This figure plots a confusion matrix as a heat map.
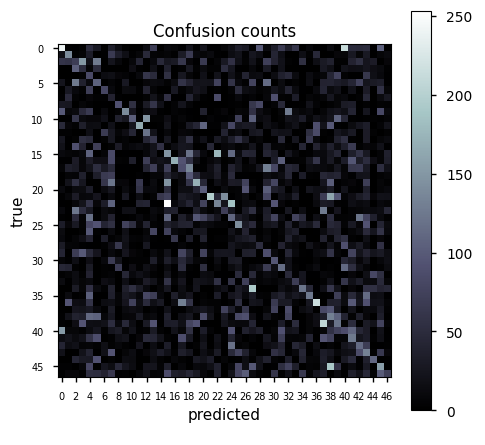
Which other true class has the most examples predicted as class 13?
39
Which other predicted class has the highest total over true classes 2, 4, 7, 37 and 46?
30
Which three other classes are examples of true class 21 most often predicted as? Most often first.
38, 23, 39
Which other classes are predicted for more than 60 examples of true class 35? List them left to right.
4, 12, 13, 39, 43
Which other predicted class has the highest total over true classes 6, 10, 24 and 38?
4
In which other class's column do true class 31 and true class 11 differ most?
40
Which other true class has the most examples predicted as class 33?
24
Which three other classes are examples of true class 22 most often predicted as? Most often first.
15, 24, 7
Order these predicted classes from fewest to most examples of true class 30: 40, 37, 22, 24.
37, 22, 24, 40
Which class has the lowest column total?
14
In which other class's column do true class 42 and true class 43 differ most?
7
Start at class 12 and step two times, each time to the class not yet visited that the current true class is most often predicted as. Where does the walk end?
17
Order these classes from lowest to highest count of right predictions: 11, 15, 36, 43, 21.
43, 15, 11, 21, 36
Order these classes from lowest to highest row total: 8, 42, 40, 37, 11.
8, 42, 37, 11, 40
